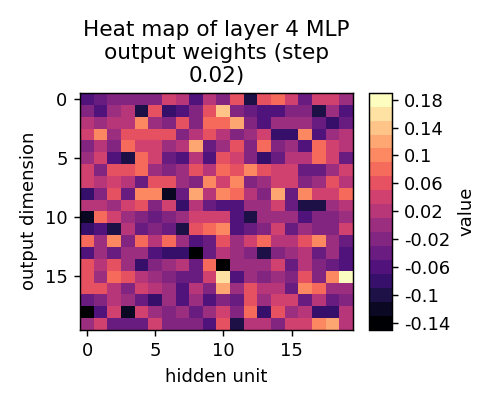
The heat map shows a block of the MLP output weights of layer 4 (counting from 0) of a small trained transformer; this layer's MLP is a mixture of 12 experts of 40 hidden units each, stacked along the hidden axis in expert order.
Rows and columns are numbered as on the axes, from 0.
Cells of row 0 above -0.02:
10
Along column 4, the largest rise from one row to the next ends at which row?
2
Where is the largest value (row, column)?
15, 19
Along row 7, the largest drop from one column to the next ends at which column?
12
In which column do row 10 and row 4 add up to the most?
8
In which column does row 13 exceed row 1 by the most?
4
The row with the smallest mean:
13
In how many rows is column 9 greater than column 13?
12
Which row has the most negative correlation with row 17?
3
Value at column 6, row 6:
-0.02
